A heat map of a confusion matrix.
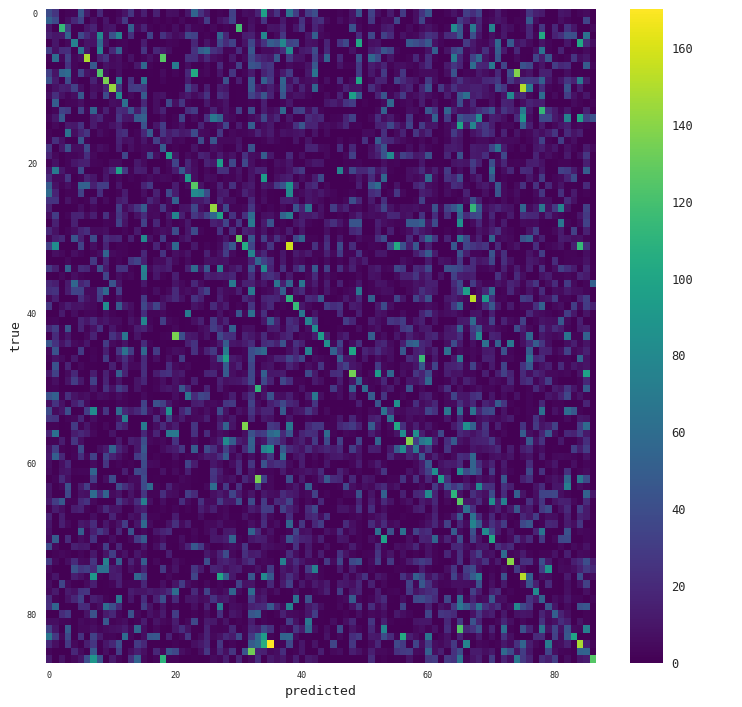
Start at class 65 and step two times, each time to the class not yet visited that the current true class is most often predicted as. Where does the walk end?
53
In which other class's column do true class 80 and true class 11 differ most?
48
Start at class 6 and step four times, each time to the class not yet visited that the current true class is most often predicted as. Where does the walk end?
38
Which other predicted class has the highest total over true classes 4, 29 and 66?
49
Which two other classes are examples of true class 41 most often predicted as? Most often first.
15, 67
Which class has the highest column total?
65
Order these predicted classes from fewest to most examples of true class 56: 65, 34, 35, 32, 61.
61, 65, 34, 32, 35
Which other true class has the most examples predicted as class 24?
5
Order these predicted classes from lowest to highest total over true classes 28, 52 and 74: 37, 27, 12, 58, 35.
12, 27, 37, 58, 35
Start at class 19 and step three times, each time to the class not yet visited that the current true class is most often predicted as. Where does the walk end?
1
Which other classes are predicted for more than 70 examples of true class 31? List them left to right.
1, 38, 55, 84
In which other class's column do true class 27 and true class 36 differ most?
20
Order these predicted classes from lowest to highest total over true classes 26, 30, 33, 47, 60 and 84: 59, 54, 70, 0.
54, 0, 59, 70
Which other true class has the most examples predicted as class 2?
8
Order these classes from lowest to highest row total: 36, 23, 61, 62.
61, 36, 62, 23
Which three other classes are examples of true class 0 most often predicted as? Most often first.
34, 38, 23
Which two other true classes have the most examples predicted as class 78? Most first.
13, 3
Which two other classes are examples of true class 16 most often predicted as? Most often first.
3, 23
